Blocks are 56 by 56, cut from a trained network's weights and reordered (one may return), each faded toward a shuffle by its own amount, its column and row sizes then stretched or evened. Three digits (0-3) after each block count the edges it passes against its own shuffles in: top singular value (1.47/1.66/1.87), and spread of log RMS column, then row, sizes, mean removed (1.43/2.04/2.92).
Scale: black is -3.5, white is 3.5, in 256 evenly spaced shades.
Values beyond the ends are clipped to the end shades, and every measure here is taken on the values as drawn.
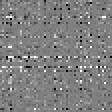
1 2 3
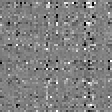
2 2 2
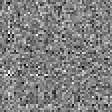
2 1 1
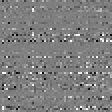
0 1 3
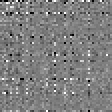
1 2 2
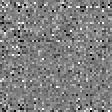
0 1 2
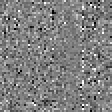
0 2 0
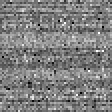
3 0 0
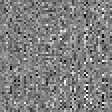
2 3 0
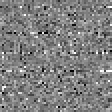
1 1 2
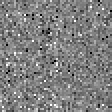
0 1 0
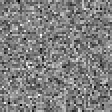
1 0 0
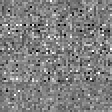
1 0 2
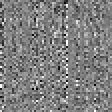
3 3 0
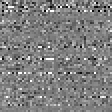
0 0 3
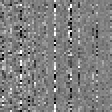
3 3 0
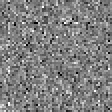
1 1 0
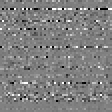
2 0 3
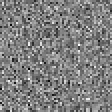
2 1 0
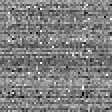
3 1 0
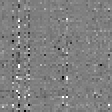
1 2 1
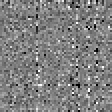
0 2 1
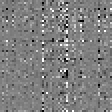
2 3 2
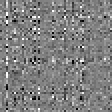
3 3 2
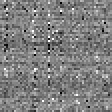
1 2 0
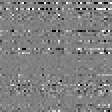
3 1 3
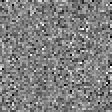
0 1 0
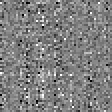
0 2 0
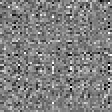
3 2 2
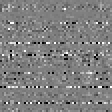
2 0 3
